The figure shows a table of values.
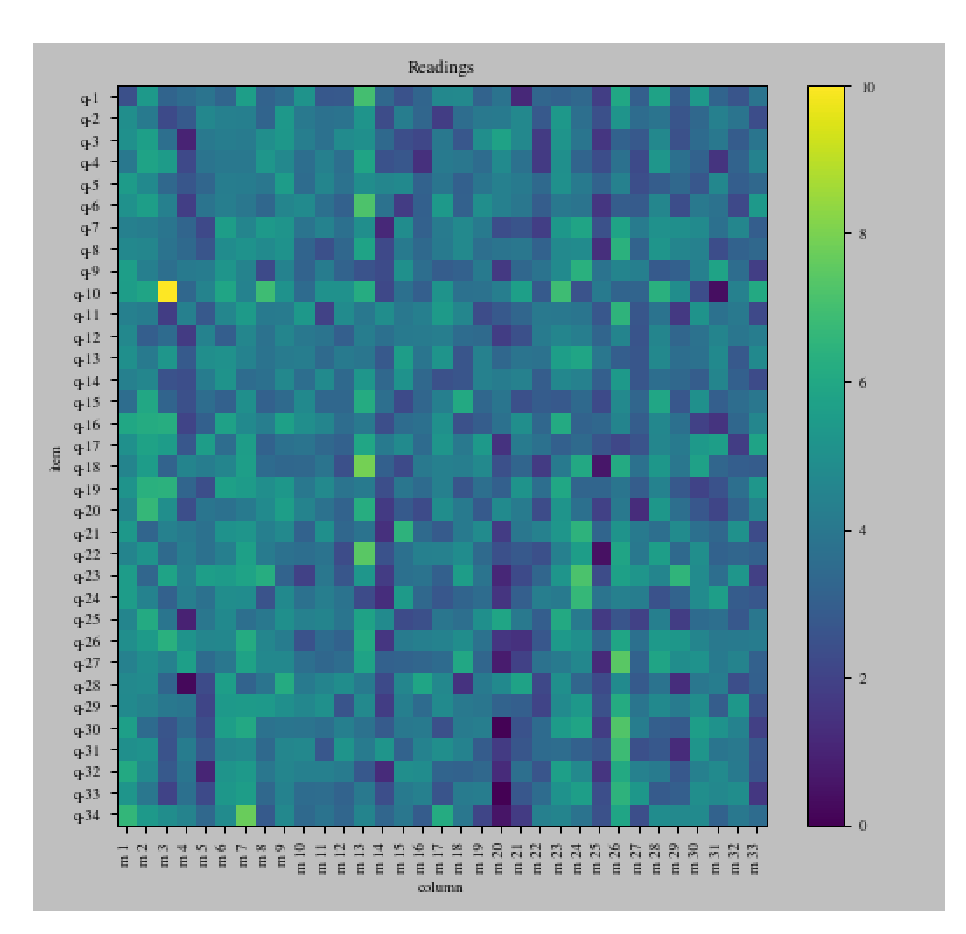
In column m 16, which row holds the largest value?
q-28
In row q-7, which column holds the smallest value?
m 14
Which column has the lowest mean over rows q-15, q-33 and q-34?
m 20
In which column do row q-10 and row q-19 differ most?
m 3
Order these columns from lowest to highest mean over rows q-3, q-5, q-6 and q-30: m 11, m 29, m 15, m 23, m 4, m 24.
m 4, m 29, m 15, m 11, m 24, m 23
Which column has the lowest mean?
m 25
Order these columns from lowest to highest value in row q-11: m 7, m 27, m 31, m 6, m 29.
m 29, m 27, m 31, m 6, m 7
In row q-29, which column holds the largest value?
m 26
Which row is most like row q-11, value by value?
q-31
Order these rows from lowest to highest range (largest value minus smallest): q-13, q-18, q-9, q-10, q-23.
q-13, q-9, q-23, q-18, q-10
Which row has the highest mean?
q-10
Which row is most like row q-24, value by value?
q-9
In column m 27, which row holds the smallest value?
q-20
